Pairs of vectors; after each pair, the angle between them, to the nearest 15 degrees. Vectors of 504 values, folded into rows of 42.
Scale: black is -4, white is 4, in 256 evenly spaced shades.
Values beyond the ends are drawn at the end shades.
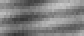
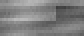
135 degrees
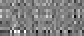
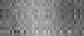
120 degrees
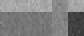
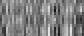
75 degrees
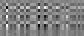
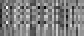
135 degrees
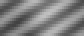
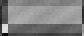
90 degrees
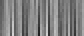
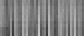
165 degrees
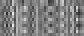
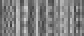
45 degrees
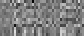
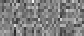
150 degrees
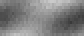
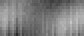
165 degrees
